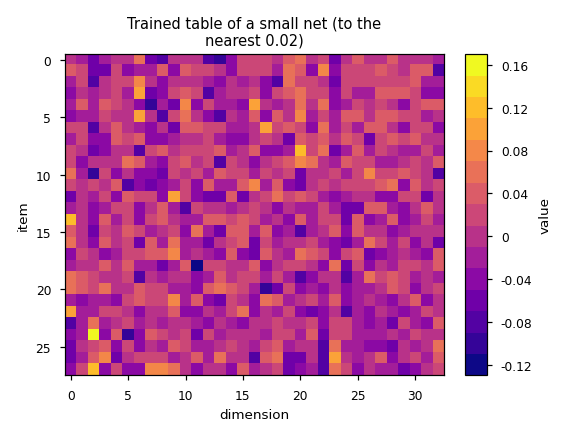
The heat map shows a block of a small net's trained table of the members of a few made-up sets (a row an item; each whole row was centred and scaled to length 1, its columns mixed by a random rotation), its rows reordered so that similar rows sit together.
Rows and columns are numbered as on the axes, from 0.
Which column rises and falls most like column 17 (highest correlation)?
11
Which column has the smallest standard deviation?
1
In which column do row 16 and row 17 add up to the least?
16
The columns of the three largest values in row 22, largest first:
0, 15, 9
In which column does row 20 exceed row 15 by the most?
13
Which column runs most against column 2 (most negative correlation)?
22
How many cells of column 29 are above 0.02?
2
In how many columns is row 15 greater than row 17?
12
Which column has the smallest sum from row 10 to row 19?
24
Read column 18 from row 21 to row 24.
0.04 -0.02 0.02 0.02
